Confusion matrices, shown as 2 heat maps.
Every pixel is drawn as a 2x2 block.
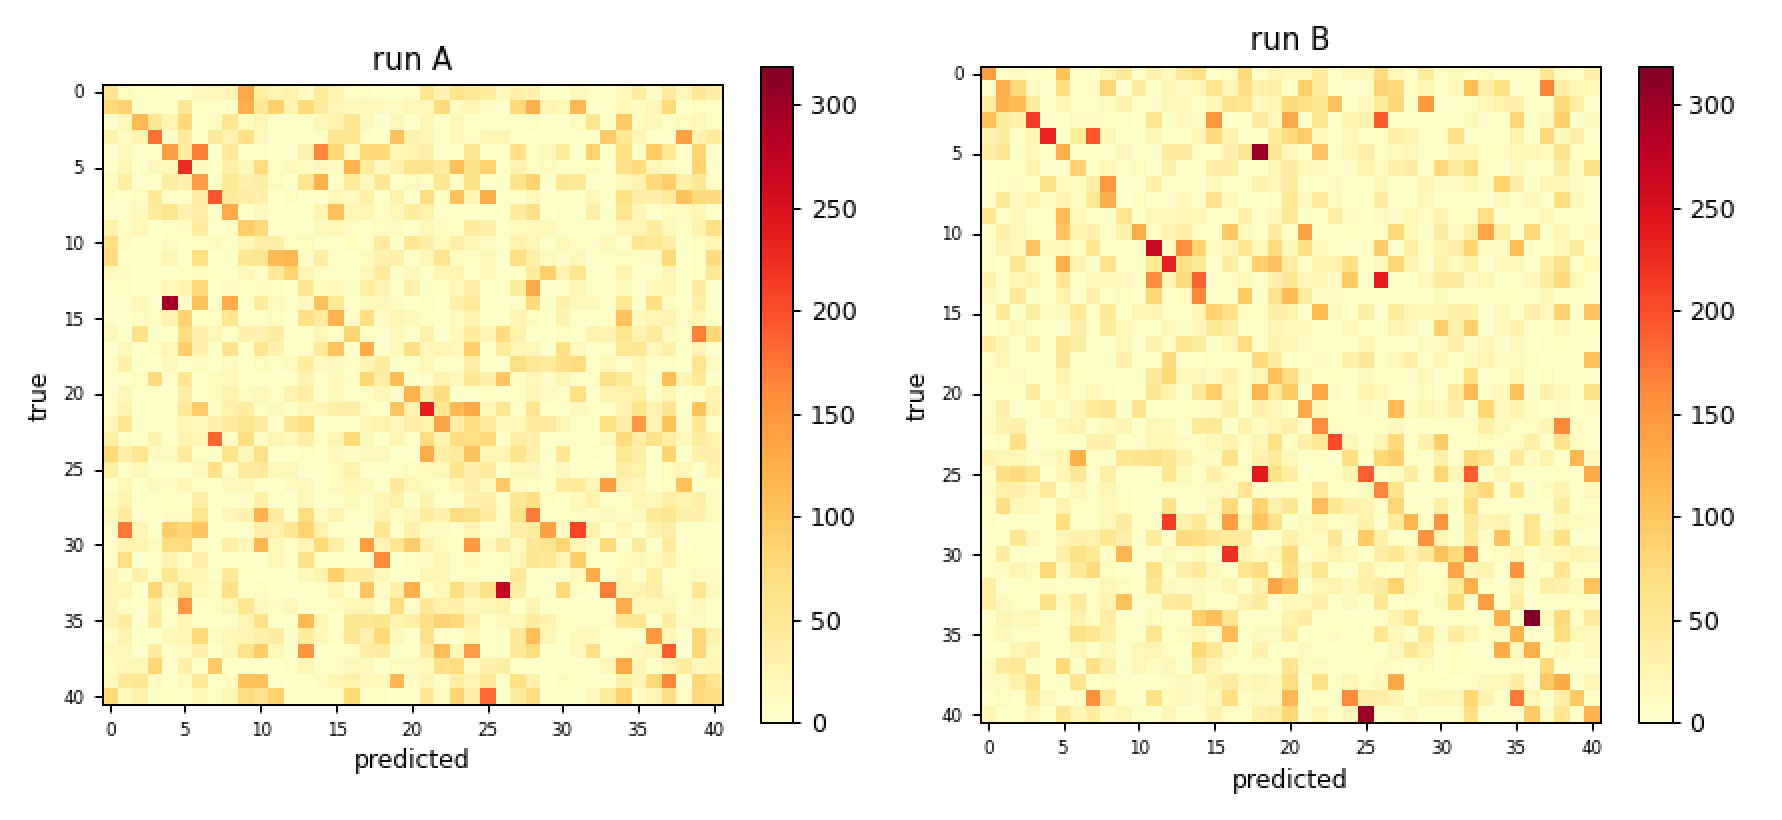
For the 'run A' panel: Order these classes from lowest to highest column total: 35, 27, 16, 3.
3, 16, 35, 27
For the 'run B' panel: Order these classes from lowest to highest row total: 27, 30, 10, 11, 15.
27, 15, 10, 30, 11
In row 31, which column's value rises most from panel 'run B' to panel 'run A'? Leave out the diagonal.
18
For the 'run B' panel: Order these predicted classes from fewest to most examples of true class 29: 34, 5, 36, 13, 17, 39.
39, 5, 17, 36, 13, 34
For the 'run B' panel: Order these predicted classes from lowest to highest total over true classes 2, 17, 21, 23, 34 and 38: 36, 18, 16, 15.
18, 15, 16, 36
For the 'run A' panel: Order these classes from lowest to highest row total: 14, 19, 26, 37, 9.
9, 26, 19, 14, 37
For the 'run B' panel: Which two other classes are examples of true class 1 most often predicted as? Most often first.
37, 32
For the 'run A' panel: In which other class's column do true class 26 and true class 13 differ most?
33
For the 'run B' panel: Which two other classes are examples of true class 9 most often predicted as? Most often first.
5, 33
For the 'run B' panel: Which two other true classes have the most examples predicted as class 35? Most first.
39, 31
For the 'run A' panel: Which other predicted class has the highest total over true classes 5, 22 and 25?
35
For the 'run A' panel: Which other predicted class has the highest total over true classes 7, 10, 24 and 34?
21
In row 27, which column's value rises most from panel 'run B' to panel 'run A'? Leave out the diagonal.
28
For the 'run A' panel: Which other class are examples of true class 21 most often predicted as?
24
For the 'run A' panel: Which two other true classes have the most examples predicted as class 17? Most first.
30, 33
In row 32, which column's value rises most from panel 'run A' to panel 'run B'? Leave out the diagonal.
19
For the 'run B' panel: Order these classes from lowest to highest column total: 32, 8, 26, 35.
8, 35, 26, 32
